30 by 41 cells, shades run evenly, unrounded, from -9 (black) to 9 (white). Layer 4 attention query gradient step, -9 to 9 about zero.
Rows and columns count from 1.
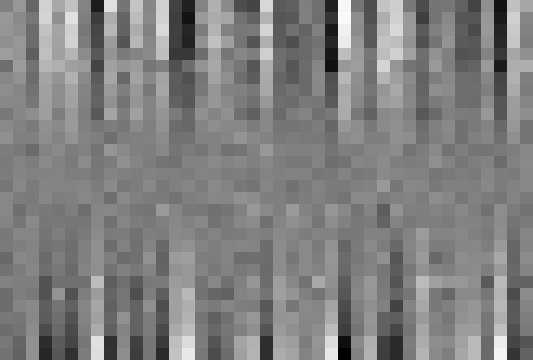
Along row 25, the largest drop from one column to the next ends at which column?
40
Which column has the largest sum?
30
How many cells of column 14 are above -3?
24
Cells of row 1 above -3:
31
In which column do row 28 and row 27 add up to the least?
27
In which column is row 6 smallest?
26
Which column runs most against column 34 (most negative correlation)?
12
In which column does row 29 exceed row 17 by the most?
39
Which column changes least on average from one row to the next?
22
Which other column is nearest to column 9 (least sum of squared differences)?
11
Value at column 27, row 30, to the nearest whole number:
-9
